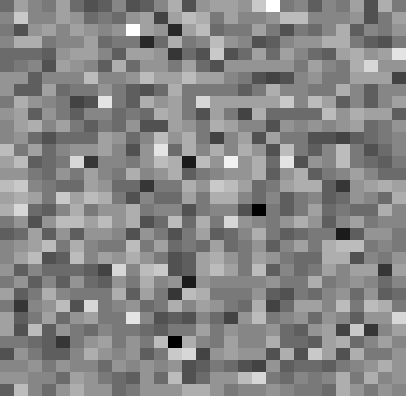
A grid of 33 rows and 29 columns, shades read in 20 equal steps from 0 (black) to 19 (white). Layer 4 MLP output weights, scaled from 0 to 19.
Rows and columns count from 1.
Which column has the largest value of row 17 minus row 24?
14
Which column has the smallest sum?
4
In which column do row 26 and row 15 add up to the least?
20
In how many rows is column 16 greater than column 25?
14
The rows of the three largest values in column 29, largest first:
5, 27, 17
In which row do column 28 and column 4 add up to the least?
23
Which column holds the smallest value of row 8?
11
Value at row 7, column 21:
6
